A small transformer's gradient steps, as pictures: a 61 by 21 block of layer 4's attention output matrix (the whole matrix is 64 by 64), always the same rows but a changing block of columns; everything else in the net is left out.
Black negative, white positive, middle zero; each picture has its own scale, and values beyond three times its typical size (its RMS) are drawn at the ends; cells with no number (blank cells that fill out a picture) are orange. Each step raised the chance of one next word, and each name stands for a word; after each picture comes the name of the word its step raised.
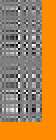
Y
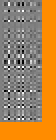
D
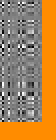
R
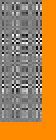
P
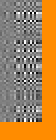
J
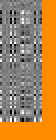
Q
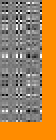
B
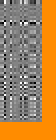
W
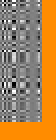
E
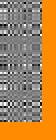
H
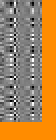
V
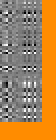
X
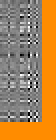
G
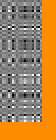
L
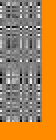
L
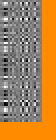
V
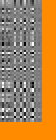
X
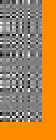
G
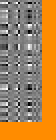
H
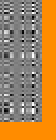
B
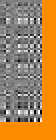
Q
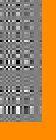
D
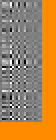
D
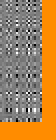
Y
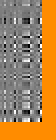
Q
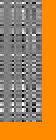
H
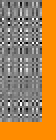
V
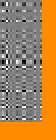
D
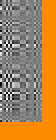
Y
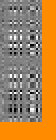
Y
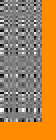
Y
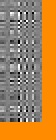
J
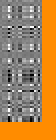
L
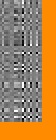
X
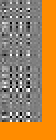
G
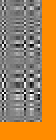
Y
